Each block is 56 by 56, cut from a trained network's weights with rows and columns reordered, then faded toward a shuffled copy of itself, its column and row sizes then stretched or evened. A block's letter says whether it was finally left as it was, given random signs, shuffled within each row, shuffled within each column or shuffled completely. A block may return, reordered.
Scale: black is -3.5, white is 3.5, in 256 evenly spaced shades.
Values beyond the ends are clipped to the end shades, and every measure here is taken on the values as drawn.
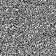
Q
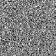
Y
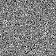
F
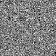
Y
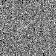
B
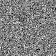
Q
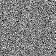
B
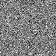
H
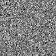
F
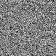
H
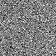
Q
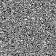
Q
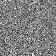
F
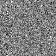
B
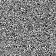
Q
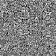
Y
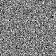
H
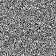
F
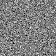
B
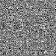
Y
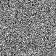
H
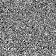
Q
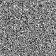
Q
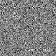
Y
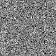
F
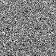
F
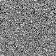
F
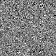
F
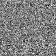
Q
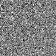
F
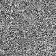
F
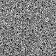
B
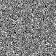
B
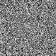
F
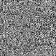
Y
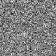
Y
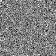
B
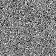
H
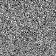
Q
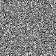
F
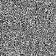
F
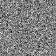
B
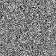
B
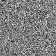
B
